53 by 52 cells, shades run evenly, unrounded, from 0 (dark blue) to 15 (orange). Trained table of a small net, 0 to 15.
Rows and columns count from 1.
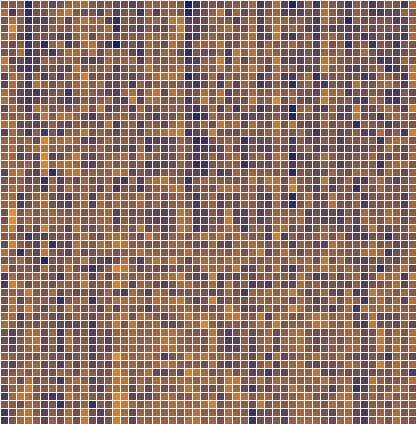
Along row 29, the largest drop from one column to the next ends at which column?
3
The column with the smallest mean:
46
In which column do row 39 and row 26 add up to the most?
2
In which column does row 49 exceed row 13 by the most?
4
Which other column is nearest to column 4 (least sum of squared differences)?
44
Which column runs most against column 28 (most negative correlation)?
49
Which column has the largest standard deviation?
15
